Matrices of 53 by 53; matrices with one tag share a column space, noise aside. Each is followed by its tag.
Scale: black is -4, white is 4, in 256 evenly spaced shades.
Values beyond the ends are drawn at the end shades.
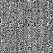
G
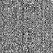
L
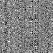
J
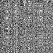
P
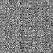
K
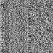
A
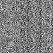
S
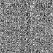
A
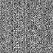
K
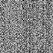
L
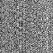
J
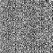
L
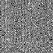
K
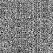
J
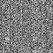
L
